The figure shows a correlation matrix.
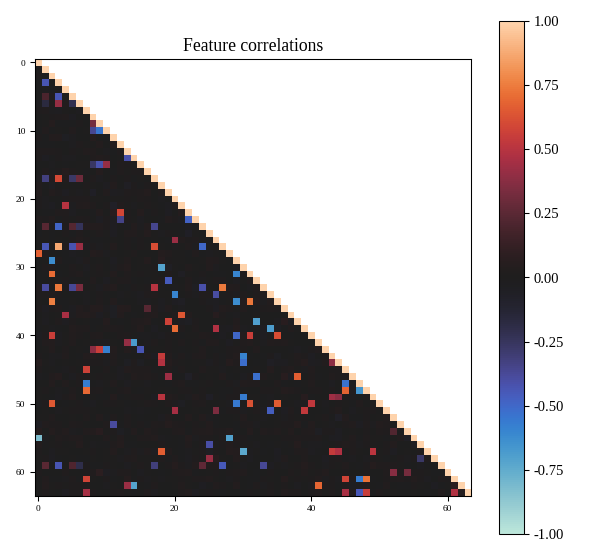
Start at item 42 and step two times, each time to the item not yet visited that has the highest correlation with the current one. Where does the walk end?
8
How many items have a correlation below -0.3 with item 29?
5
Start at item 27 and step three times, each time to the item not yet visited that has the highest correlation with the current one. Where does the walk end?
17
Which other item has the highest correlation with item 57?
18
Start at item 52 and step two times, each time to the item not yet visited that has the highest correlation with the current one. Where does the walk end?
54
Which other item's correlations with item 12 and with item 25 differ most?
22
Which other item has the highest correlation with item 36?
16
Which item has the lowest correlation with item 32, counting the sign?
38
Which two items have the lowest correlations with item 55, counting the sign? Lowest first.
0, 28
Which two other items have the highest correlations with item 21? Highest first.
37, 4
